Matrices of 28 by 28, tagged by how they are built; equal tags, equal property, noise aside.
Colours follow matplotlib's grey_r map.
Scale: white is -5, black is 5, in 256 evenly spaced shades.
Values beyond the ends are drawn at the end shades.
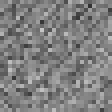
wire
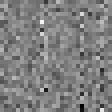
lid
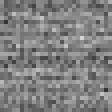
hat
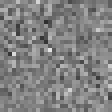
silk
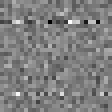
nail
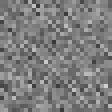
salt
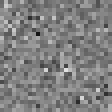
silk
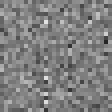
lid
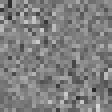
silk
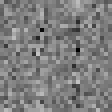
lid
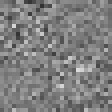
silk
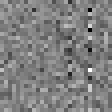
lid
